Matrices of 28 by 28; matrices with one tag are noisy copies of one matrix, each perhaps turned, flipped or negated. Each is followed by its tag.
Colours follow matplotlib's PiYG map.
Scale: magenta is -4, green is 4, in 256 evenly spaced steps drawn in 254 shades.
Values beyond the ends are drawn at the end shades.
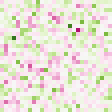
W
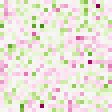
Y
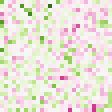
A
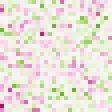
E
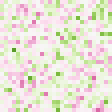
W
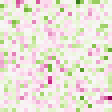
A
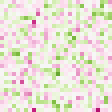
W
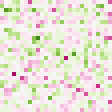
W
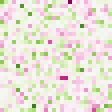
A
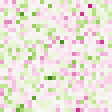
A
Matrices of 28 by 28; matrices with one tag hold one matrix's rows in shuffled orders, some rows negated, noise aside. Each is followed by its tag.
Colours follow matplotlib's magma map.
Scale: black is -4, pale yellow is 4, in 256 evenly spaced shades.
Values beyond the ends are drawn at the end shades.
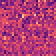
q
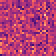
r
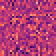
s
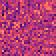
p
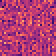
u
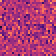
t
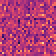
t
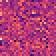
r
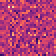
s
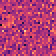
u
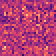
q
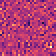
t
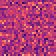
q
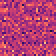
q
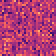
u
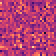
r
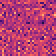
t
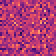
r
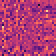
p
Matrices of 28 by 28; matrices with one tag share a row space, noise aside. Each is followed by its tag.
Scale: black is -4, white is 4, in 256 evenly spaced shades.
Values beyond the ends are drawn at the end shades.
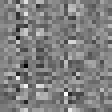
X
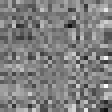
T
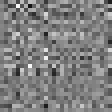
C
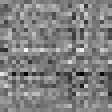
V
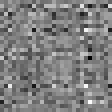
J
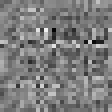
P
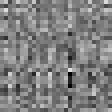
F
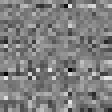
F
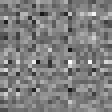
F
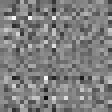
C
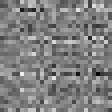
P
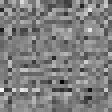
J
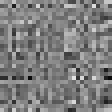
T
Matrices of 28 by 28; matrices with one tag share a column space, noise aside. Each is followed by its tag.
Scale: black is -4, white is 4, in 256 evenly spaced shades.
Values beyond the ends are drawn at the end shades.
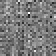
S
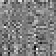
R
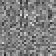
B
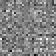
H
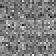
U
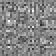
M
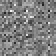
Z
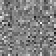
B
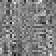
R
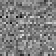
Z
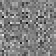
Z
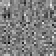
B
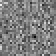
U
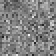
U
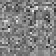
M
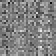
S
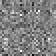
H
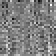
R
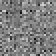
H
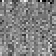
R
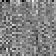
R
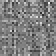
S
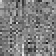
R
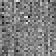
S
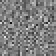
B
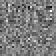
M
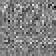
M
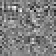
M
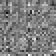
H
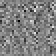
M
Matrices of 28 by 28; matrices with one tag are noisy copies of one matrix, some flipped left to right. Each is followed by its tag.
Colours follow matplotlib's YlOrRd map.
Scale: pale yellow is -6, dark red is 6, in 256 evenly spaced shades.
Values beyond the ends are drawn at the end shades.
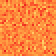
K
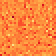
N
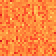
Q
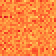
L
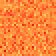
K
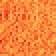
Q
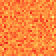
L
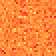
L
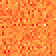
K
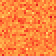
L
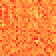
Q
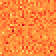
K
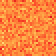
L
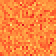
K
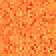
K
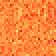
Q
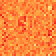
N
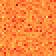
L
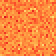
L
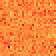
K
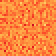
K
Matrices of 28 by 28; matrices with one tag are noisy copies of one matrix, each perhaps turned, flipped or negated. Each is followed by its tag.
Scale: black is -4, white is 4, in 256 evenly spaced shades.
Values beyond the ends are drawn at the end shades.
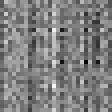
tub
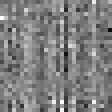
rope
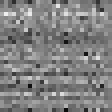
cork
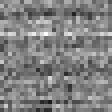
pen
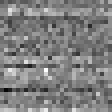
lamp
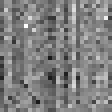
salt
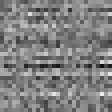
rope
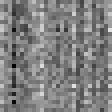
cork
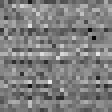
tub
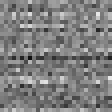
tub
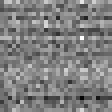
cork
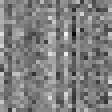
salt
